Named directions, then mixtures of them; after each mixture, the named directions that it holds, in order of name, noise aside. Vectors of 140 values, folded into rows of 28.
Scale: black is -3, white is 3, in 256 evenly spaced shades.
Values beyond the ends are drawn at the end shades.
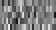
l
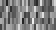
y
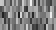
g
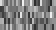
g, y.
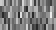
g.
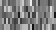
g, l.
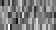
g, l.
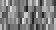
g, y.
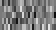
l.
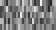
g, y.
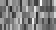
l, y.
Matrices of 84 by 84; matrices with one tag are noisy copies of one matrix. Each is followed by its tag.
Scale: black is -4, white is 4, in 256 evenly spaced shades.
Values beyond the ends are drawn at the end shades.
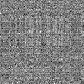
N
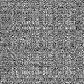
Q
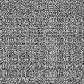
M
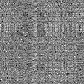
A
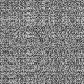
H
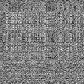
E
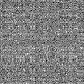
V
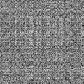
N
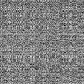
V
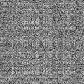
Q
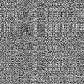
A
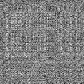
E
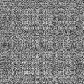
Q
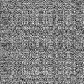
Q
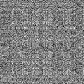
Q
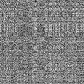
A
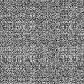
V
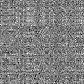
H
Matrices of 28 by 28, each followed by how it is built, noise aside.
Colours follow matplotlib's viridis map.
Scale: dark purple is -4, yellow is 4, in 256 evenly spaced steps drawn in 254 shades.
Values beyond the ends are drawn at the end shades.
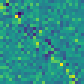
banded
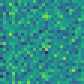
repeating rows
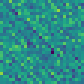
Toeplitz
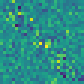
banded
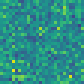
blocks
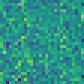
repeating rows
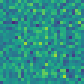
blocks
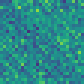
Toeplitz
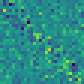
banded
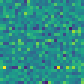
uneven rows
